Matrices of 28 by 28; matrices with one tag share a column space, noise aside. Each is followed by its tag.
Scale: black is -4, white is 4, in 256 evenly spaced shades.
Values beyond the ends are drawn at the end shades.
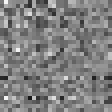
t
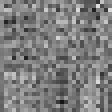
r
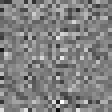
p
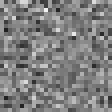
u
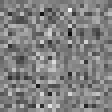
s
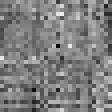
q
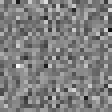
u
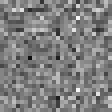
u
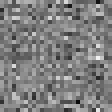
p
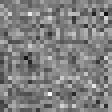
s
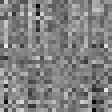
q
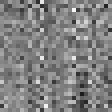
r
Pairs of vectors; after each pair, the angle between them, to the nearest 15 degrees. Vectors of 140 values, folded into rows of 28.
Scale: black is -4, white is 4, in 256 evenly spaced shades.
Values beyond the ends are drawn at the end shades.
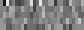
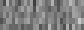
60 degrees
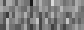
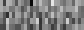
15 degrees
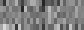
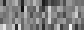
30 degrees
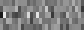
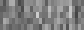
75 degrees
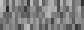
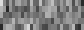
30 degrees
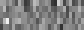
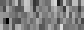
165 degrees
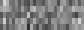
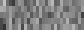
75 degrees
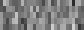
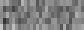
75 degrees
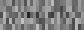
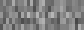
150 degrees
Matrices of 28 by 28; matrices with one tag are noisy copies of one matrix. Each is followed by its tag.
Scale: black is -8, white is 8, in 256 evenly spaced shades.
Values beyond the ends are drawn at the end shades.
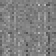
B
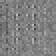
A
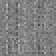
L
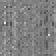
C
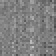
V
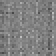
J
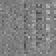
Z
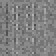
A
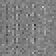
A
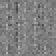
L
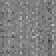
J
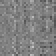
V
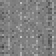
J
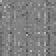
B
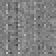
L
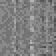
V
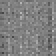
J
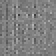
A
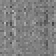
C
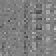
Z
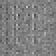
A
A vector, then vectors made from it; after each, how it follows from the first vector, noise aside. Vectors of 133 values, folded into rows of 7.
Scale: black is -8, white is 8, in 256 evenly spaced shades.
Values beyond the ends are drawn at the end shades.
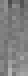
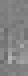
wrapped around, partly zeroed.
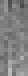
copied.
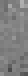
negated, partly zeroed.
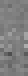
wrapped around, partly zeroed.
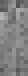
wrapped around, negated.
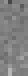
partly zeroed.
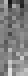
scaled up.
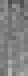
copied.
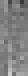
copied.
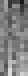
scaled up.
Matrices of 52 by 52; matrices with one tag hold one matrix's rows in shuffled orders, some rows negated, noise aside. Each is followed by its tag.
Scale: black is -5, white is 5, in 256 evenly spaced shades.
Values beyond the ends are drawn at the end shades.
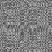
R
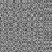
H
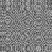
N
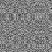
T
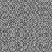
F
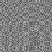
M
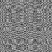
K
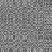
H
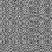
M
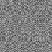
T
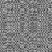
R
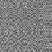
H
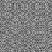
T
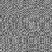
M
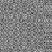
H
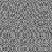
F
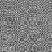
R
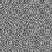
M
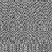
F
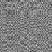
R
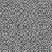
F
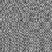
M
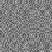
M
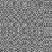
H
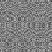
T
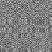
T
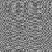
K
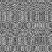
T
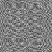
K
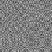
M
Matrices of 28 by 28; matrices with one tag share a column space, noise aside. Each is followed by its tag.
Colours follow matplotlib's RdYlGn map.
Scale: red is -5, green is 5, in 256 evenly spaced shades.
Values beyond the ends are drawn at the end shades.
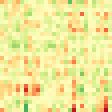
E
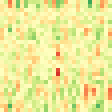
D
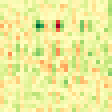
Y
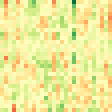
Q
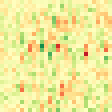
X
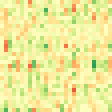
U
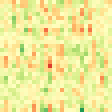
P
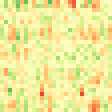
D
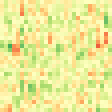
X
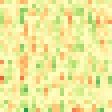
U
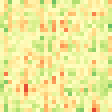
E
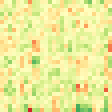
E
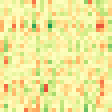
E
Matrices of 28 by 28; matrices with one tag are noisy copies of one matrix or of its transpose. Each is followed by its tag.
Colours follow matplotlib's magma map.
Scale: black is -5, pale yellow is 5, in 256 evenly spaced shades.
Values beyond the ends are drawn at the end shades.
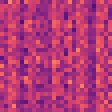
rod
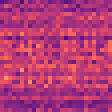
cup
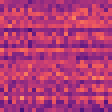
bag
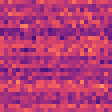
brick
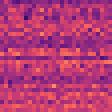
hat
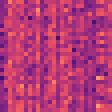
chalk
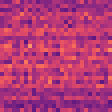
cup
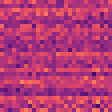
rod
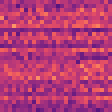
bag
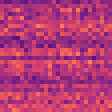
hat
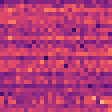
chalk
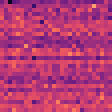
hat
